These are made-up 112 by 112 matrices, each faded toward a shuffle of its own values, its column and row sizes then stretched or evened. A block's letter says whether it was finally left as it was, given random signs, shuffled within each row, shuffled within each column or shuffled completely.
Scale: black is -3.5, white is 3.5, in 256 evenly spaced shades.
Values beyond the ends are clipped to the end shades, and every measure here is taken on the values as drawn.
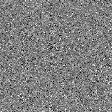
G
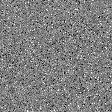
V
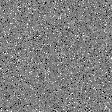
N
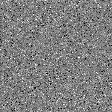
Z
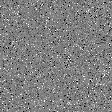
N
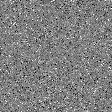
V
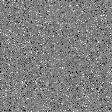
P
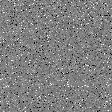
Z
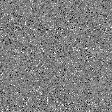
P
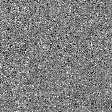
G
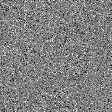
P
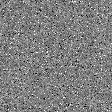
Z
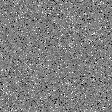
V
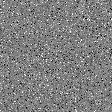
V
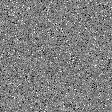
V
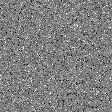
V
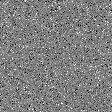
V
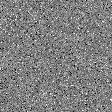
V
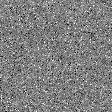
N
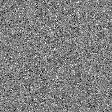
N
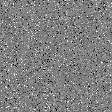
P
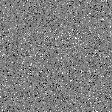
P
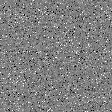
Z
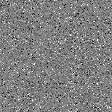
G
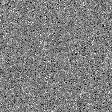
N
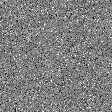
V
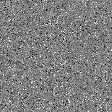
N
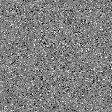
G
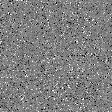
P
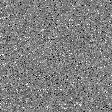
Z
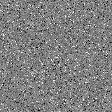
N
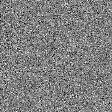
N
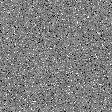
V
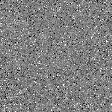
G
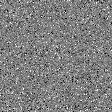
Z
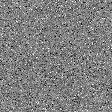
V
